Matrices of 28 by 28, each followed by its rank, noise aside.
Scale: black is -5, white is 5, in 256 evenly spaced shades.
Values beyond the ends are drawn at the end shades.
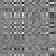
one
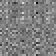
three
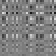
one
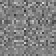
four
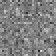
six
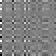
one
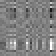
one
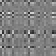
one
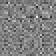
four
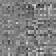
four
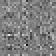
four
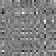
three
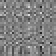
three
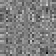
four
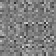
four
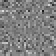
six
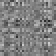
three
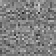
six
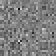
four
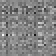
three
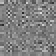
four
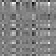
one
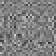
four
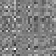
three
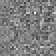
six
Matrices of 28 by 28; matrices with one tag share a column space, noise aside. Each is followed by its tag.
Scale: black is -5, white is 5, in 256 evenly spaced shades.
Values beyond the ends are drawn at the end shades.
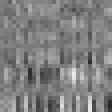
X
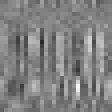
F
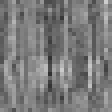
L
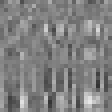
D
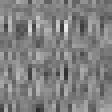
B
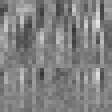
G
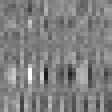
X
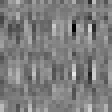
B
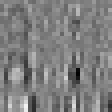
X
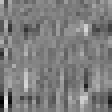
D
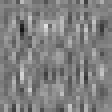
B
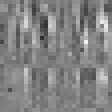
G
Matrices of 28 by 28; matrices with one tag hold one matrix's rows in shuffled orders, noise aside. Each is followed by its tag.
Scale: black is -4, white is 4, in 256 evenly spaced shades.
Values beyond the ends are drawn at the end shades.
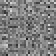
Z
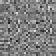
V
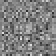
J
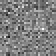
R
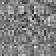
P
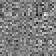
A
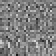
V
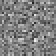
P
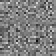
V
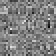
Z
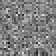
R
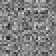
R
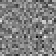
A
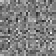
V
